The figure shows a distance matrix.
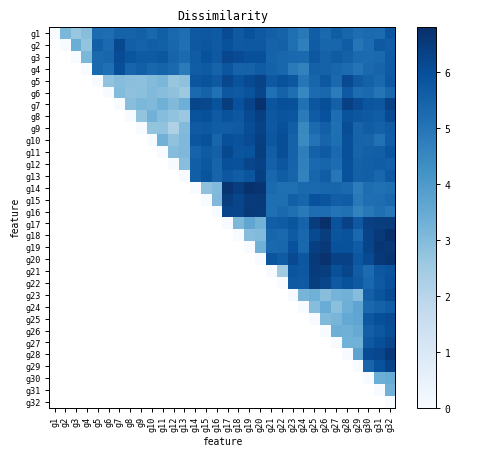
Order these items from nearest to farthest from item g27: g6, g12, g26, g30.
g26, g6, g12, g30
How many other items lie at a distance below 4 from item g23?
6
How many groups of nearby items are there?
7
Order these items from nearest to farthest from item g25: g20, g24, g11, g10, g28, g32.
g24, g28, g10, g11, g32, g20
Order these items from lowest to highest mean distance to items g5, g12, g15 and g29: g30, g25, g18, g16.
g16, g25, g30, g18
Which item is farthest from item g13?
g20
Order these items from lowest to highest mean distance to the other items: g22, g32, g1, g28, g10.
g10, g1, g28, g22, g32
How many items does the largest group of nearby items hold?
9
